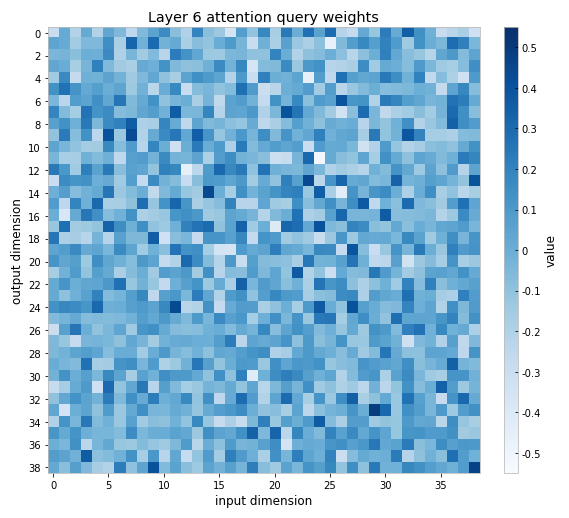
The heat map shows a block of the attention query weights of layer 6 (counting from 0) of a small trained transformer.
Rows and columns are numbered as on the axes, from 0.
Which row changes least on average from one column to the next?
28
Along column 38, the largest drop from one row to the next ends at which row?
14
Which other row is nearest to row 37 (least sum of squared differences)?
29
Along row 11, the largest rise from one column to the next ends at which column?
25
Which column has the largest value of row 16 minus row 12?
12
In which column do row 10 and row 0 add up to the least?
16
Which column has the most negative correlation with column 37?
19
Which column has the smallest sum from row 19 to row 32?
15
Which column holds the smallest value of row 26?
0
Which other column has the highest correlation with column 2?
27
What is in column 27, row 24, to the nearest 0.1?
0.4
